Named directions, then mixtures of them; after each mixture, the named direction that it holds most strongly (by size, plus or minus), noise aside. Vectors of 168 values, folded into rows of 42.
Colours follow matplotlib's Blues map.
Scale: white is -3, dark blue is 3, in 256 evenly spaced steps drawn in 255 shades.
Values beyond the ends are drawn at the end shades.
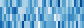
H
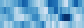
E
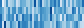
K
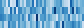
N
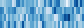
H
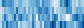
E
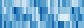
E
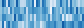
K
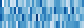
N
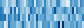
N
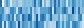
K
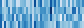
K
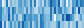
K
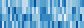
K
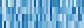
K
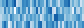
H
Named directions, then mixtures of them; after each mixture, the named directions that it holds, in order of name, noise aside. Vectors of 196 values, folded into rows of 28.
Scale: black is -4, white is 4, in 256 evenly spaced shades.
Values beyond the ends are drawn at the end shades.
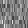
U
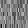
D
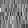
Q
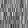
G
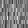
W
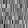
U.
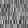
U, W.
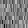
U.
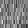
Q, U, W.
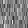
U.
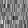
U.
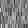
D, Q.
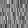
D, W.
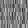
G, Q, W.
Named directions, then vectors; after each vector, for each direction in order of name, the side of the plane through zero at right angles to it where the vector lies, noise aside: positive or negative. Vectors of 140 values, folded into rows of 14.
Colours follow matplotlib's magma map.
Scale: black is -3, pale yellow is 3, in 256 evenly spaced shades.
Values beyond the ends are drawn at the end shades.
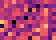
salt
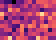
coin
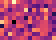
negative, positive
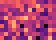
negative, negative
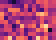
positive, positive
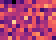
positive, negative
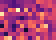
positive, positive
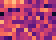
negative, positive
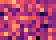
negative, negative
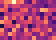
negative, positive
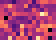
positive, positive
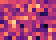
negative, negative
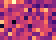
negative, positive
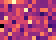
negative, positive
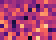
positive, positive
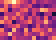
negative, positive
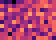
positive, negative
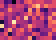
positive, negative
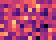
negative, negative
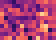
positive, positive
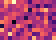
negative, positive
